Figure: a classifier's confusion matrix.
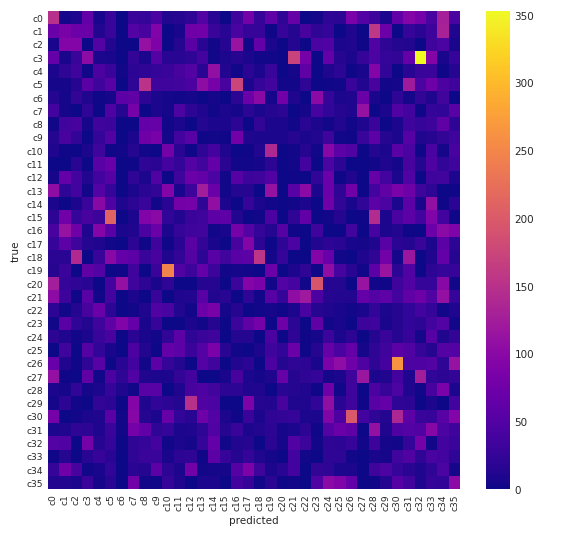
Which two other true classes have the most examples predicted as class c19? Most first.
c10, c13
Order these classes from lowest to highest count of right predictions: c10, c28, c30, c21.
c28, c10, c21, c30
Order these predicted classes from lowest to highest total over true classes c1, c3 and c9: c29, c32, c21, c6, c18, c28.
c6, c18, c29, c21, c28, c32
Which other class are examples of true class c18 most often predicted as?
c2
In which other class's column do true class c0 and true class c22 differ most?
c34
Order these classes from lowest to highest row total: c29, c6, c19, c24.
c24, c6, c29, c19
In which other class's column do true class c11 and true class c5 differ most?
c16
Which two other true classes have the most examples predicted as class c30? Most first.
c26, c13
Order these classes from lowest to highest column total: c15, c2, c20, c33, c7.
c15, c20, c2, c7, c33
